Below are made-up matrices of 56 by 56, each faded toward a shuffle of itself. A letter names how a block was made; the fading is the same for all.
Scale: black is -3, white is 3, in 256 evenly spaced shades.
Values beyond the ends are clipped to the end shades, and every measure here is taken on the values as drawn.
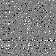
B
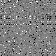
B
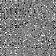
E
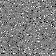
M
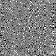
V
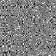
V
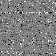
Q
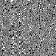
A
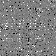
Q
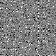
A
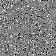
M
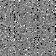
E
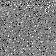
M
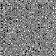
V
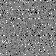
M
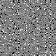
V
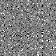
A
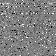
M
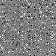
B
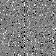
E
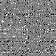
B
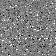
M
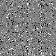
E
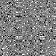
V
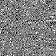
A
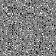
A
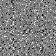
E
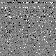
Q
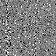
E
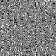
A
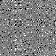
V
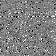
M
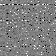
B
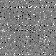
B
